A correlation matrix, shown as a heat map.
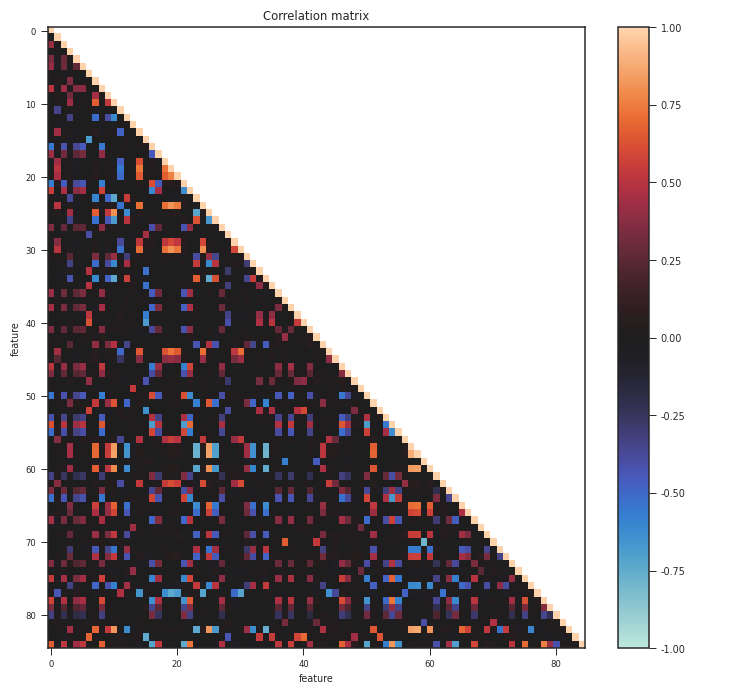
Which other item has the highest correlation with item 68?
13
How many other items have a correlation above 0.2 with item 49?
3
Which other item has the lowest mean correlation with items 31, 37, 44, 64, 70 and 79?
59
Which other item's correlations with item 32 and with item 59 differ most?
70
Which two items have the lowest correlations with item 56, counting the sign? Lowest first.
77, 11
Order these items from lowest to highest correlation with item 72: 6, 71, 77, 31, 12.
12, 71, 77, 6, 31
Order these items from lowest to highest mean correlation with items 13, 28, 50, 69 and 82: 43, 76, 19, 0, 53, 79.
76, 0, 79, 19, 53, 43
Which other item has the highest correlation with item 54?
84
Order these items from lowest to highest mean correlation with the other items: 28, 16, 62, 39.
16, 28, 39, 62
